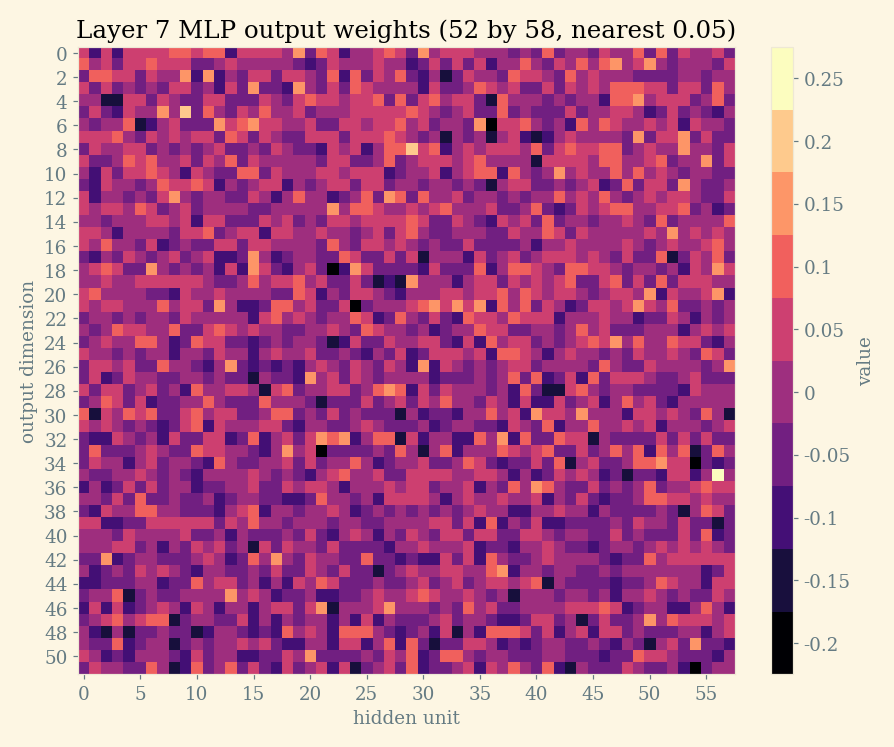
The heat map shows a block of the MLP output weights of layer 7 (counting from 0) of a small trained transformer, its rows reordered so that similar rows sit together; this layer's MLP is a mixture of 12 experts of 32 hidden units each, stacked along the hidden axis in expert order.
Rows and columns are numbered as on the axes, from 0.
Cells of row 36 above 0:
19
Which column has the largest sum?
6
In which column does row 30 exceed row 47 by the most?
44
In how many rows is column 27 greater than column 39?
21
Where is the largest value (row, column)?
35, 56
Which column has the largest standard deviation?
15
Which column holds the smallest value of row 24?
22
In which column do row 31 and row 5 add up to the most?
9
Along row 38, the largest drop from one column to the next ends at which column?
16
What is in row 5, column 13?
-0.05
